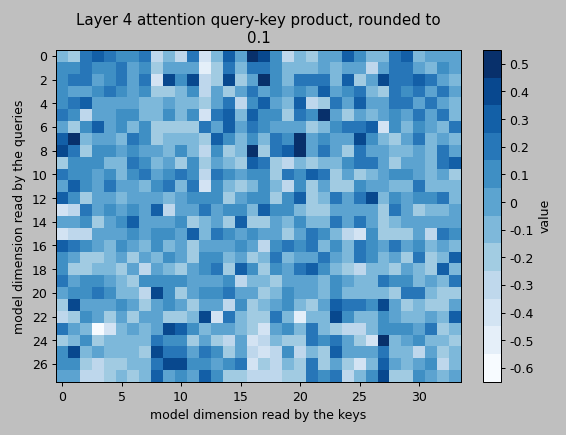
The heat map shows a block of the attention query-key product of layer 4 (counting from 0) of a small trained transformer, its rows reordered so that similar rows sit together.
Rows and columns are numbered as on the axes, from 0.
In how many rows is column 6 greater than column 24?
14
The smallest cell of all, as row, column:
23, 3
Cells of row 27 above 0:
10
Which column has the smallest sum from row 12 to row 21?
31
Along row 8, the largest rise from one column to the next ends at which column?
16
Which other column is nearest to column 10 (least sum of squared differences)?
9
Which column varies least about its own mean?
5
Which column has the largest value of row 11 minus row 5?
2
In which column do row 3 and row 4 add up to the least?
12
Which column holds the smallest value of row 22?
20
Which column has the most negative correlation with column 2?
13
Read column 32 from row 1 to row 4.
0.1 0 0.2 0
